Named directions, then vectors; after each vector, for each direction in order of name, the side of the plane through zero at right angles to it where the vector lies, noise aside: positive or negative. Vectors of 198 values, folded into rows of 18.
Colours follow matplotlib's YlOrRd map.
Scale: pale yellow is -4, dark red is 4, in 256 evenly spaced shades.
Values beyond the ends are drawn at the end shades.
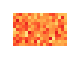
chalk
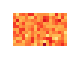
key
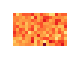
negative, positive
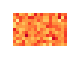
negative, negative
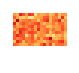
positive, positive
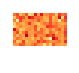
negative, negative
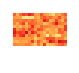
negative, positive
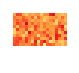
positive, negative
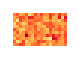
negative, negative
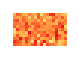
positive, negative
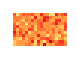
negative, positive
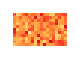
negative, positive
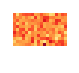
negative, positive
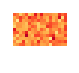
negative, negative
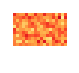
negative, negative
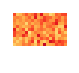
negative, positive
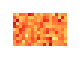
positive, positive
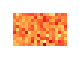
negative, positive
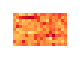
negative, negative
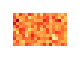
positive, positive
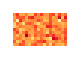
negative, negative
